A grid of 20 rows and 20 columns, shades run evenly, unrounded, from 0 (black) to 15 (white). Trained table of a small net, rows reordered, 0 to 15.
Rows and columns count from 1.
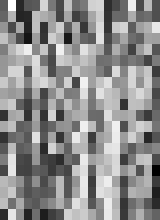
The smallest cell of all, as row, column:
16, 20
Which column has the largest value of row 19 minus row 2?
14
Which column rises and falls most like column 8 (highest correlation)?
1
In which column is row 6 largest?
5
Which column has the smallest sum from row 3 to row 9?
4
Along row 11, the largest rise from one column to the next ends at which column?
7
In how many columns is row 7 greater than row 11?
14
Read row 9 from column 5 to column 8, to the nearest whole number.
10 4 8 11
